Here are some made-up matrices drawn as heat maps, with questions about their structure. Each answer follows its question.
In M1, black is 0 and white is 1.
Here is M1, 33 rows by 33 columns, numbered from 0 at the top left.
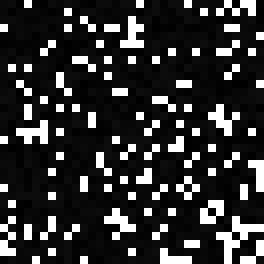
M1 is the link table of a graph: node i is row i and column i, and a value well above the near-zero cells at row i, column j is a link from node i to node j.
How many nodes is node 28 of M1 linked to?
11
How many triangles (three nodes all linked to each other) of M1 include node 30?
6
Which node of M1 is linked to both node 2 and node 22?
node 10
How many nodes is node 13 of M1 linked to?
6
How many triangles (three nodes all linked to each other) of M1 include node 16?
2
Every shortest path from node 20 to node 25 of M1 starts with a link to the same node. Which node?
node 31
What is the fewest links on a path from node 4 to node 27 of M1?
4
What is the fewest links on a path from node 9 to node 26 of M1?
3
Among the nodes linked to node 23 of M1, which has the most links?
node 32
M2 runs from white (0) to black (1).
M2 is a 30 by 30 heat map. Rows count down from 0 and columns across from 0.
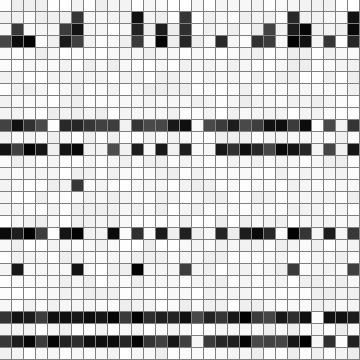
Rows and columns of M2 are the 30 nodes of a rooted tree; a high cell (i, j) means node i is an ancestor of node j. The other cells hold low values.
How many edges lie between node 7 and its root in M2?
3
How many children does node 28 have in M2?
2
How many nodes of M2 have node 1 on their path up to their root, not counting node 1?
5
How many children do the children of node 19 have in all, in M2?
5
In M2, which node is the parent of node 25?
2
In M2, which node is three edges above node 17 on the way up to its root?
26
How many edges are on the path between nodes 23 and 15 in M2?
7
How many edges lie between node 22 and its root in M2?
7
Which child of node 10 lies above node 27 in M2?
12
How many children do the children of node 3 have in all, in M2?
4
